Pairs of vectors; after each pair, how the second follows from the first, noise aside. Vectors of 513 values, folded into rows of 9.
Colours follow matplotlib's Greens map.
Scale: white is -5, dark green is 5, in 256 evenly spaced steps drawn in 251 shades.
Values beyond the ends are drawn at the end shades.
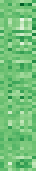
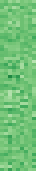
wrapped around, shrunk.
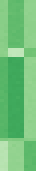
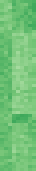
reversed, negated, shrunk.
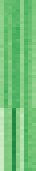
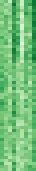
reversed, negated.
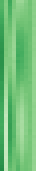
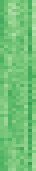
wrapped around, shrunk.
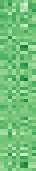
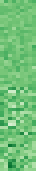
reversed, negated, partly zeroed.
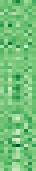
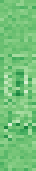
reversed, partly zeroed.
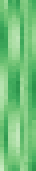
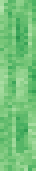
reversed, negated, shrunk.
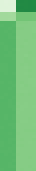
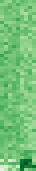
reversed, negated, partly zeroed.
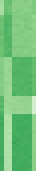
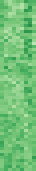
reversed, negated, partly zeroed.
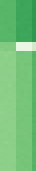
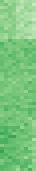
negated, partly zeroed.
